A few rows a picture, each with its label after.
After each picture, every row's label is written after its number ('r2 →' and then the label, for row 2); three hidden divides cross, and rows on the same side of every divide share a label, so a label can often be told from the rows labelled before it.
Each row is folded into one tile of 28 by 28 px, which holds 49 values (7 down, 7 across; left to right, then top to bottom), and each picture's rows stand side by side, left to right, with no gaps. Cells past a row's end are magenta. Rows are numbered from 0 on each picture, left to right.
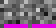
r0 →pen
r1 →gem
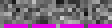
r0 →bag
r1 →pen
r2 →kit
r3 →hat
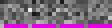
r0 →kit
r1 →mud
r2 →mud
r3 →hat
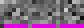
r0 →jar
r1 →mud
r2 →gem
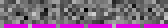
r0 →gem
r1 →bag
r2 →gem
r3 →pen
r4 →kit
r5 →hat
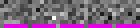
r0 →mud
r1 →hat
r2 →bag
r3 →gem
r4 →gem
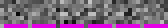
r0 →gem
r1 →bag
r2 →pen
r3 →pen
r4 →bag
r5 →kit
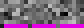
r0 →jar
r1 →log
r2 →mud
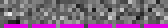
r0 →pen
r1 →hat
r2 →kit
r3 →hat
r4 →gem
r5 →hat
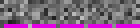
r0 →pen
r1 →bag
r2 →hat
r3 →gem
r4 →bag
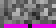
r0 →jar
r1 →jar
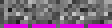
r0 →hat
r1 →log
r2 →hat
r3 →pen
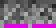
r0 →kit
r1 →kit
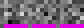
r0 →pen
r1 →gem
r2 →hat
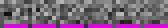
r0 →jar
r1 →hat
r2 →log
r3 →log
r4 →pen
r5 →pen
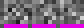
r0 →hat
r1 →hat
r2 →hat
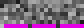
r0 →kit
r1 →log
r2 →jar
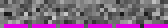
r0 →mud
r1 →hat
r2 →pen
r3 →log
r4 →mud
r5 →jar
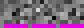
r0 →bag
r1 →gem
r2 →bag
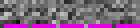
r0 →pen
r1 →pen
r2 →bag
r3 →kit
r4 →pen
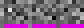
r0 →gem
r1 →gem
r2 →hat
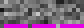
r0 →pen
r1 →pen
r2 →kit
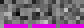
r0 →bag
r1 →mud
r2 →gem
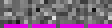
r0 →pen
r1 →hat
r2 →jar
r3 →hat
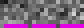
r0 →kit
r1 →jar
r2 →jar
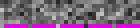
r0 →mud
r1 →hat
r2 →bag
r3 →jar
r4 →bag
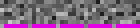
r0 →mud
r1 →gem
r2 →bag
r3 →gem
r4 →mud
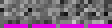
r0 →pen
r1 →pen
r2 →mud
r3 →mud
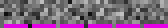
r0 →mud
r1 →jar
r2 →gem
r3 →jar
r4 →bag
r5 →log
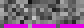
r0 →gem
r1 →kit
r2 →pen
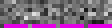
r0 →hat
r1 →bag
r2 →gem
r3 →pen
